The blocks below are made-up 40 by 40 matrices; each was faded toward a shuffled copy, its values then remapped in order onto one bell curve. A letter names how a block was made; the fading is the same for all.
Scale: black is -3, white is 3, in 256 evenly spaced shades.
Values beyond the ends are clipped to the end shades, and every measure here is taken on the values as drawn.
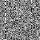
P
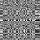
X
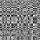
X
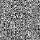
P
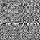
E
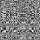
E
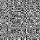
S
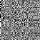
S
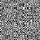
S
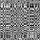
X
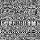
E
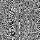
P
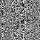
P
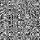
S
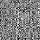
S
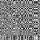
X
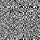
E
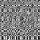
X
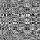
E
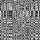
X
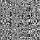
S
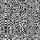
S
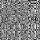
S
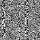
P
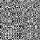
S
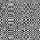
X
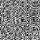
S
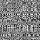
E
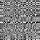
X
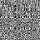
S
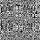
S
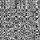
S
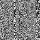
P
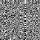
S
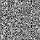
P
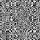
S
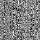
P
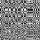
X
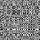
E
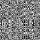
S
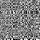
E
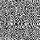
S
